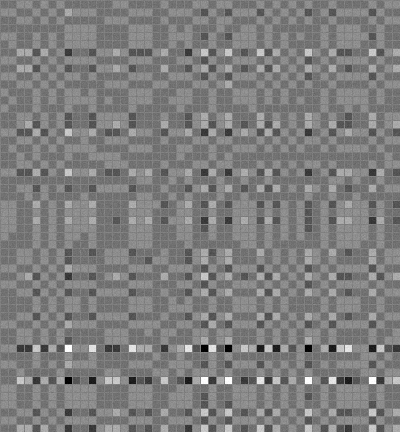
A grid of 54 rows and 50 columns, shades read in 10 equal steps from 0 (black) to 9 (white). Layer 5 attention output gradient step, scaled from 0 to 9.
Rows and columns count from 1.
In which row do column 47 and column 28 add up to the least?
44
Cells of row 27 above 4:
26
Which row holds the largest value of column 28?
48
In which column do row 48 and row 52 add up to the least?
9
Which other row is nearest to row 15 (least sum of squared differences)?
32
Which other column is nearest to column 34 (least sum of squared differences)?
31
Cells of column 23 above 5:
1
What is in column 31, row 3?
4
